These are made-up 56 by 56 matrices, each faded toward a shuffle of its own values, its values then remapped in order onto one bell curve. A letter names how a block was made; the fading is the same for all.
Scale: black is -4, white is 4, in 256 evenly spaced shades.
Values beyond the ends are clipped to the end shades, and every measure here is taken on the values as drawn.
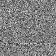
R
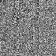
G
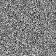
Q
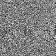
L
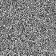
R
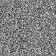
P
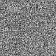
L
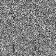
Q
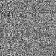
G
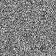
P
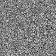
Q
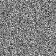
Q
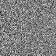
R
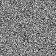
R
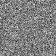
Q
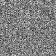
P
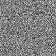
G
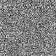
P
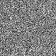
P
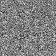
R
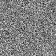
Q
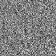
G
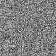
P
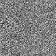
G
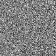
Q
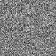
G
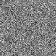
L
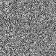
R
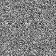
R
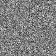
Q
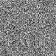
G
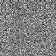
L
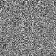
G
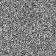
R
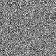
G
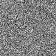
P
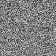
L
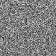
P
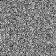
P
